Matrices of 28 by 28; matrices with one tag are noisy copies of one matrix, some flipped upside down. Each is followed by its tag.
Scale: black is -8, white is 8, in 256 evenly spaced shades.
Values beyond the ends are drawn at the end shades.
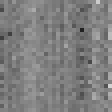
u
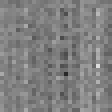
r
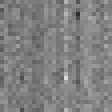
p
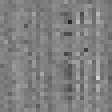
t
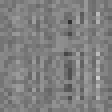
t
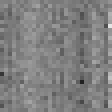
u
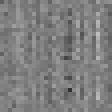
t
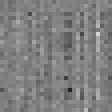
t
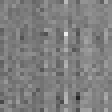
p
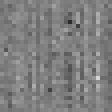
t
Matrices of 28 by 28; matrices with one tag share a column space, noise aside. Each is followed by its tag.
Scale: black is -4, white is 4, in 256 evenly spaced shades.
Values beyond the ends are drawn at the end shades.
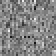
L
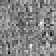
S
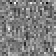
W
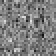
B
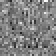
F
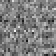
B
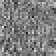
W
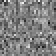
F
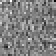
F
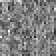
L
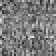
L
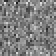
W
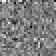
F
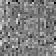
F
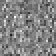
B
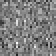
F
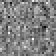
W
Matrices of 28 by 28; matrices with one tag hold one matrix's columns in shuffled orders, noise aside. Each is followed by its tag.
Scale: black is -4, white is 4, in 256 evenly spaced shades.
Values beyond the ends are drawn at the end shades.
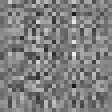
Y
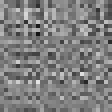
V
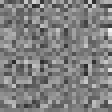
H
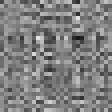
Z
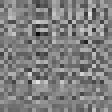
V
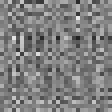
Z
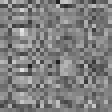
H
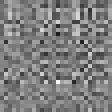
V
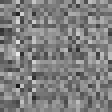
Y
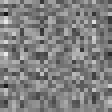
Y
